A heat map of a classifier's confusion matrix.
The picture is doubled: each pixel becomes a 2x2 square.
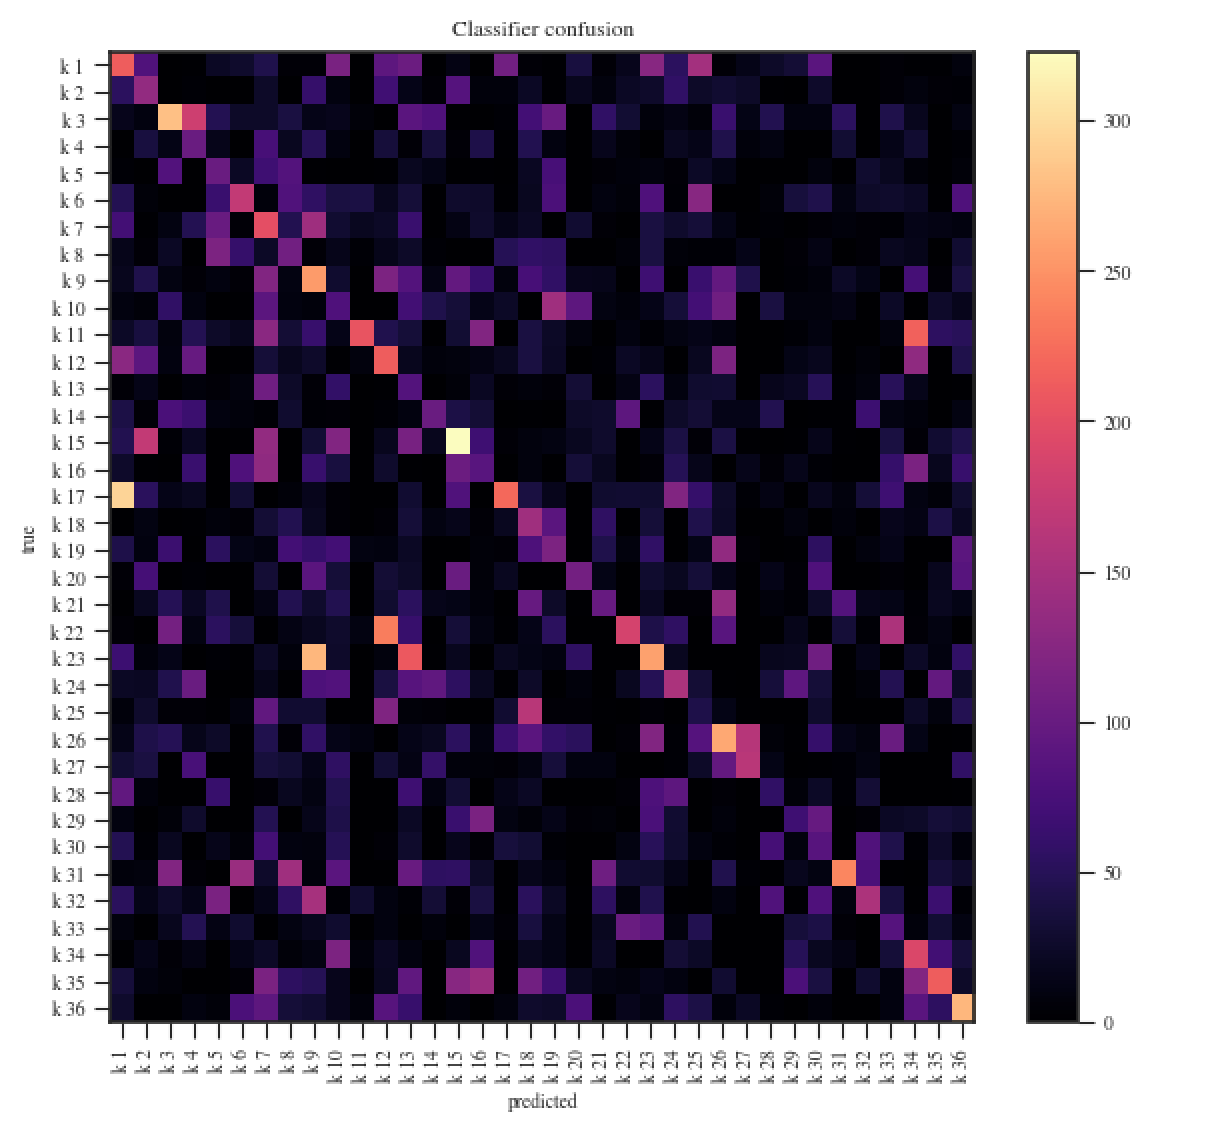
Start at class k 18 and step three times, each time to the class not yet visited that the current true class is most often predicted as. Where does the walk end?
k 27
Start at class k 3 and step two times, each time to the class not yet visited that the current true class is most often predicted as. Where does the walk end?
k 7
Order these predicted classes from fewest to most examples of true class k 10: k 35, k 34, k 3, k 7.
k 34, k 35, k 3, k 7
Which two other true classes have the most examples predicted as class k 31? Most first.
k 21, k 3
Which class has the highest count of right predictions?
k 15
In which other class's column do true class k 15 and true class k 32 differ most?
k 2
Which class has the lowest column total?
k 11
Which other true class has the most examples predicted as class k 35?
k 24
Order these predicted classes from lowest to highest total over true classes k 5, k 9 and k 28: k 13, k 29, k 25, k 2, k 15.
k 29, k 2, k 25, k 15, k 13
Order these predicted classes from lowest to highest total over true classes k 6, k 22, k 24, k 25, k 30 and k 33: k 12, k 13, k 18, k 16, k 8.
k 16, k 8, k 13, k 18, k 12
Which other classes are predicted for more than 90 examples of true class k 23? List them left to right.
k 9, k 13, k 30
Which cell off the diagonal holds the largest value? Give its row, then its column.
k 17, k 1
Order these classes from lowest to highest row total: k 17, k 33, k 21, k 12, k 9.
k 33, k 21, k 12, k 17, k 9
